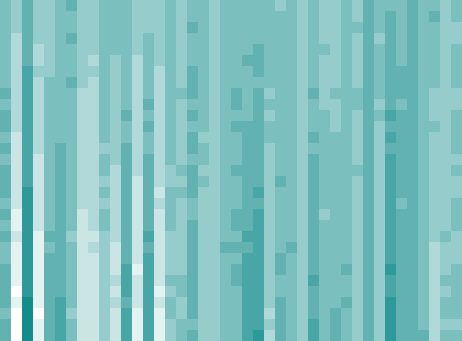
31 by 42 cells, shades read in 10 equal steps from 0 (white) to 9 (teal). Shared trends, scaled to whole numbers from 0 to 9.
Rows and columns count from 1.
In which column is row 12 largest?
3
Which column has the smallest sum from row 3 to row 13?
2
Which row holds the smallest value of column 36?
1
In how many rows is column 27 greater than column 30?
11
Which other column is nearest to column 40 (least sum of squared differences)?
25
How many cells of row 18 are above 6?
3
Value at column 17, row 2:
4
